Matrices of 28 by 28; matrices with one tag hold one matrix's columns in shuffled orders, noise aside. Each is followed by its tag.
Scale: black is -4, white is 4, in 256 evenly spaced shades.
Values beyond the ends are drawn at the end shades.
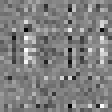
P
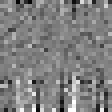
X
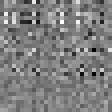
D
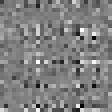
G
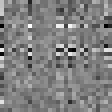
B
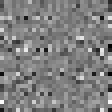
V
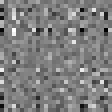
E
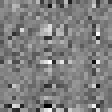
G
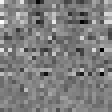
D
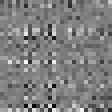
G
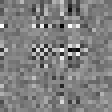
B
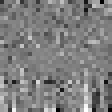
X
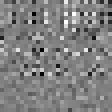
D
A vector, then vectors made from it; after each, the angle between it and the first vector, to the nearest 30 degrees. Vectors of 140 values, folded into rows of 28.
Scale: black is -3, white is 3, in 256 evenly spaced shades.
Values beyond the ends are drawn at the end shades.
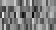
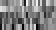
120 degrees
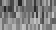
60 degrees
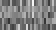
120 degrees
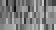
90 degrees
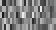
150 degrees
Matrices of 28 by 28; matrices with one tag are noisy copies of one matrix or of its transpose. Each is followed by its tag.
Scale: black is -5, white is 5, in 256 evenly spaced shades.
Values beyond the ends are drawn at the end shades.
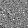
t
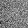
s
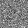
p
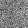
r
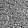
r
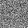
p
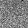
s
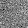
r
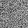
r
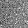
s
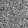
r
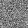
p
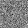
p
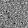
t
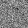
t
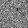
t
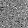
r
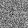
p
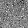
s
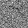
t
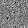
p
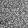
s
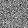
p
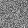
p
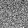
s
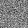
p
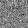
t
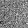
s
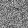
t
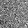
s
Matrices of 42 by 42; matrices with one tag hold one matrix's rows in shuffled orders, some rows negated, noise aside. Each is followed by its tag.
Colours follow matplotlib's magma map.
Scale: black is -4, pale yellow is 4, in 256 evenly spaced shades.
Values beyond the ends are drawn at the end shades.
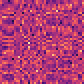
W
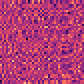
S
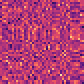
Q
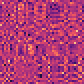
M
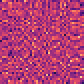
Q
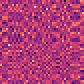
Q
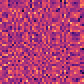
Q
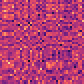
W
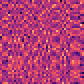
Q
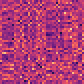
W
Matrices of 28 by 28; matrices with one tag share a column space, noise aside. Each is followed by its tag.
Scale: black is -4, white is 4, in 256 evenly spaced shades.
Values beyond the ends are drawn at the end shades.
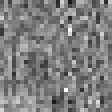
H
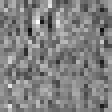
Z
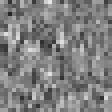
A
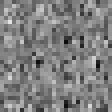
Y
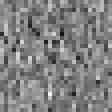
Z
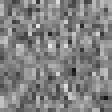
A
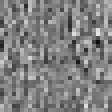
Z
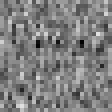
A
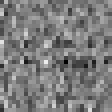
Y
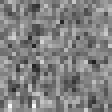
Y
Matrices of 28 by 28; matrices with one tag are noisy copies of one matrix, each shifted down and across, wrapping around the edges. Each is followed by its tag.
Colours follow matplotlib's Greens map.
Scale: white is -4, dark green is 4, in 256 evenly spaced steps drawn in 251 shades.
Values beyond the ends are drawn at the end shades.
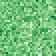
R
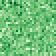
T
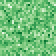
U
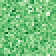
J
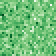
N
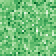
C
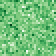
T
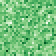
J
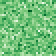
U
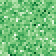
T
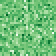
R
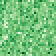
J
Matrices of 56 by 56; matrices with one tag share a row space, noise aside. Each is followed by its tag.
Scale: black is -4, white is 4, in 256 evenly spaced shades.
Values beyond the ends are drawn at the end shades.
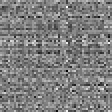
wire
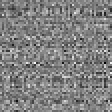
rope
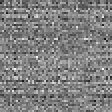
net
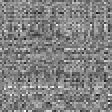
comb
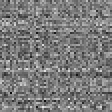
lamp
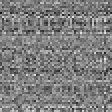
rope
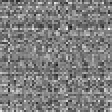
wire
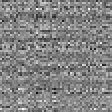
lamp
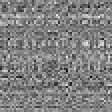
wire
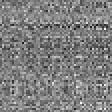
rope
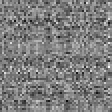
comb
